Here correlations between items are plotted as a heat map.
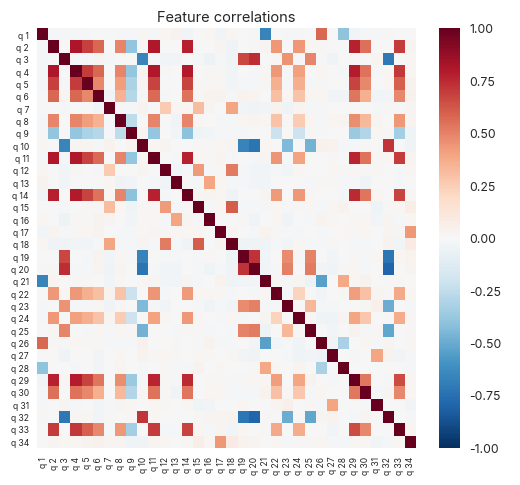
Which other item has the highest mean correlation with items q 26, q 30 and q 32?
q 10
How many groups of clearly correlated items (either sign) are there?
7
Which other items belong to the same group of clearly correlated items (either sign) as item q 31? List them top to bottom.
q 27
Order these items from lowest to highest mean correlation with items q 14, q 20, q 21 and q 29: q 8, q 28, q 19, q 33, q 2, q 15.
q 15, q 28, q 19, q 8, q 33, q 2
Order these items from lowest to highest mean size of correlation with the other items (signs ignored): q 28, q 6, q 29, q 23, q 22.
q 28, q 23, q 22, q 6, q 29
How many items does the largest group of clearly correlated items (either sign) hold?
13
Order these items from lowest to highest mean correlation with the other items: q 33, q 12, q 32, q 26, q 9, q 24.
q 9, q 32, q 26, q 12, q 24, q 33
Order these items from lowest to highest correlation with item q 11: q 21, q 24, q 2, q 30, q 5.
q 21, q 24, q 30, q 5, q 2
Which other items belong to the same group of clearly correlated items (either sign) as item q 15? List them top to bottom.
q 7, q 12, q 18
